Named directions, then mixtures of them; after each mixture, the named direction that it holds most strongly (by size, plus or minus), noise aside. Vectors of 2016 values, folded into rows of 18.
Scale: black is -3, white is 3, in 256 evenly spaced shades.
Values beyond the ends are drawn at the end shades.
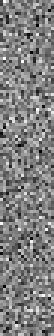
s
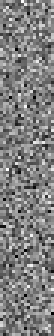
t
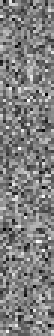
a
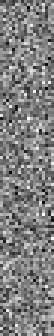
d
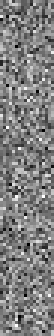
a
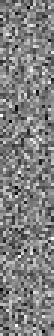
d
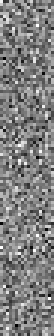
s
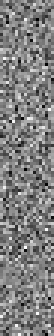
s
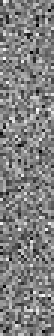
s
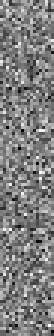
a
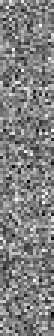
d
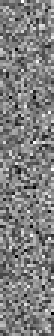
t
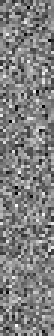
d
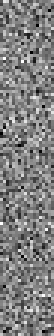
s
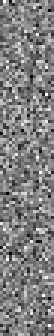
a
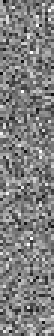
s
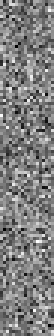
a
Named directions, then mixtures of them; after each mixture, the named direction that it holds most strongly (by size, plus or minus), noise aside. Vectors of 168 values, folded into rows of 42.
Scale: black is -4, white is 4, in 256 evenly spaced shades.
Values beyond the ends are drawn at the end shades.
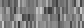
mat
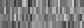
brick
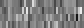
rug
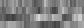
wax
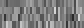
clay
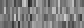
brick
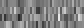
clay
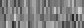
clay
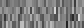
clay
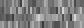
wax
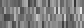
brick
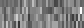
rug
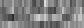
wax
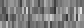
rug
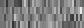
brick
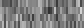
mat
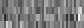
clay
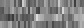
wax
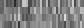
brick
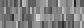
brick
